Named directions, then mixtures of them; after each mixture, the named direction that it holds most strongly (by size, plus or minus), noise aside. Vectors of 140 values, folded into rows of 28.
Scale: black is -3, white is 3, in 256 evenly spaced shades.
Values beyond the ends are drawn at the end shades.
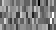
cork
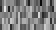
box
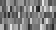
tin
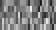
box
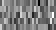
cork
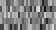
tin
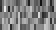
box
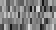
tin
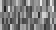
box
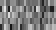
tin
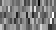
cork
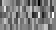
cork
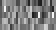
box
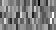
cork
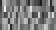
box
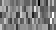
cork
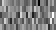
cork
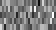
cork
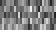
tin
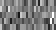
cork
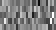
cork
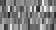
tin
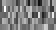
box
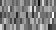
cork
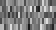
tin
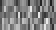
box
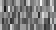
box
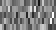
cork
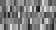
tin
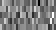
cork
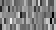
cork
